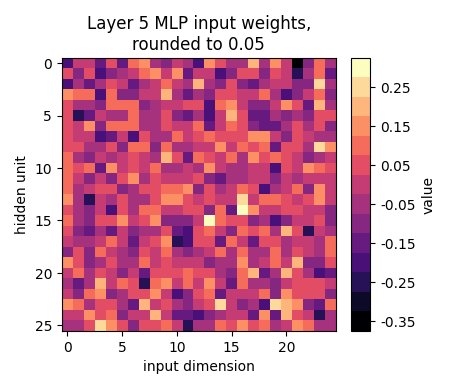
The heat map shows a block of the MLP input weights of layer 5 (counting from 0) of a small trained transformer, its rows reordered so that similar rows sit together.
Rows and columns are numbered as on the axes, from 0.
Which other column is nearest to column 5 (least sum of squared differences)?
12
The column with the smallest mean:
11
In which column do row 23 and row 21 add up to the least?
18
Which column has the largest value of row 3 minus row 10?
9
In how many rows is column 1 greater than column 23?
6
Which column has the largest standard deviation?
23
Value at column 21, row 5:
-0.05
